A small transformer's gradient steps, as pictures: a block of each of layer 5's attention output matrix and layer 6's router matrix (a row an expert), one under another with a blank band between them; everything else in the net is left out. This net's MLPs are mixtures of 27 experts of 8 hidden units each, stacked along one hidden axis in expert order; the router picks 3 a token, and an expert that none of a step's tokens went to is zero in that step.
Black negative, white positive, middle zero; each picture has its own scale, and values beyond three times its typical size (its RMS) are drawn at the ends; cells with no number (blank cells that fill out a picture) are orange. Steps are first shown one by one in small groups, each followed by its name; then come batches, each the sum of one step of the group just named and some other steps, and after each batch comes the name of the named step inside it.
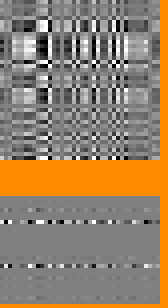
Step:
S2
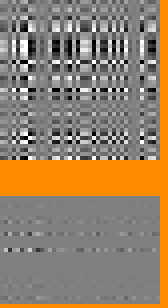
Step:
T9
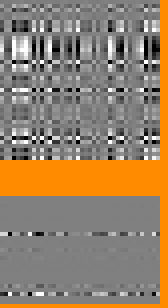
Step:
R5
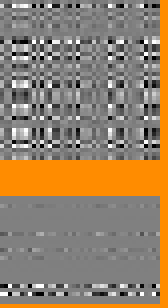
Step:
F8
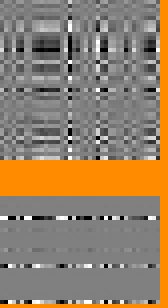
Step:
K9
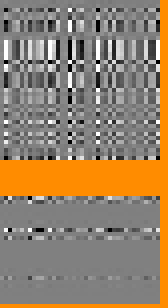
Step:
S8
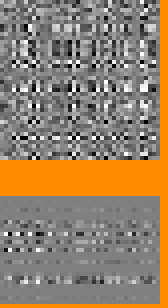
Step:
T9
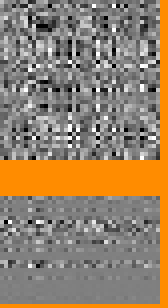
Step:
S8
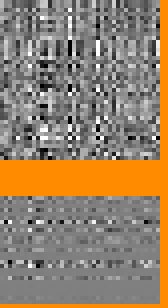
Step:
S8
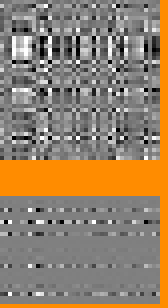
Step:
R5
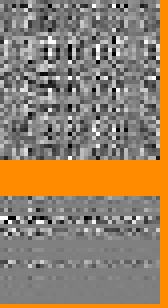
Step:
S8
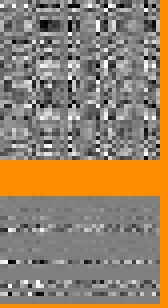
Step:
F8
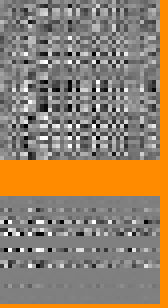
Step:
S2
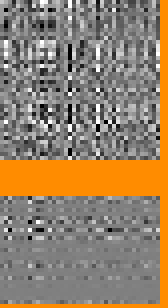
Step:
S8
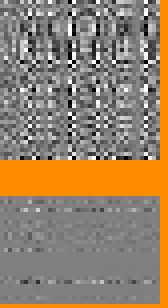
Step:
T9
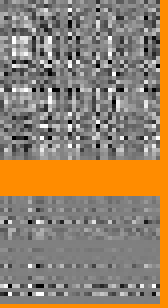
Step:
R5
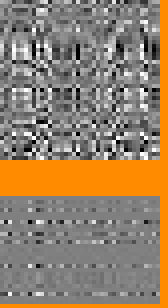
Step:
R5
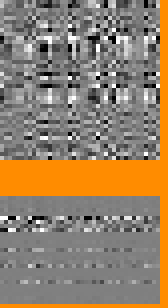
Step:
S2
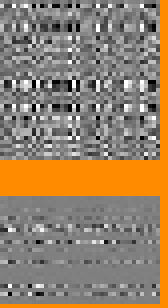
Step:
F8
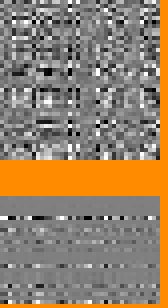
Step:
K9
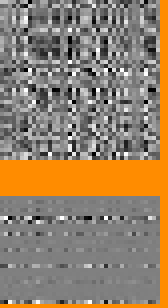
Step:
K9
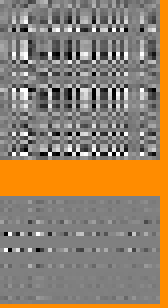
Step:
T9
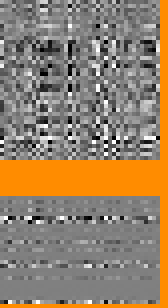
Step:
K9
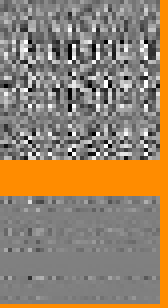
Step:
T9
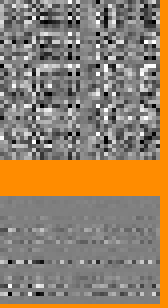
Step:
F8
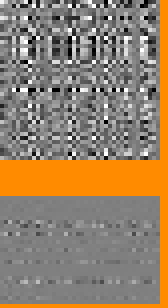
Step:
T9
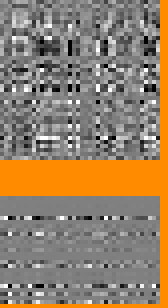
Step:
K9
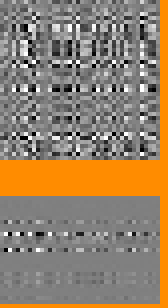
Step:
T9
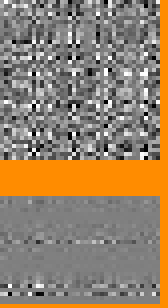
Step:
F8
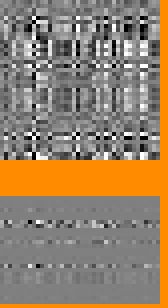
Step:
S2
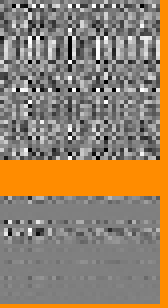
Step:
S8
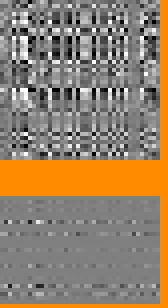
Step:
T9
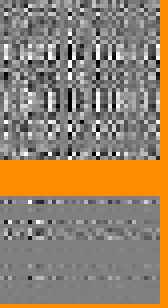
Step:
S8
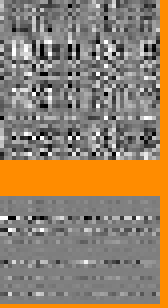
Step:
R5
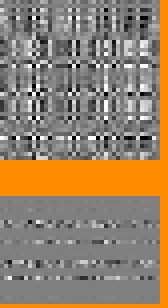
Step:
S2
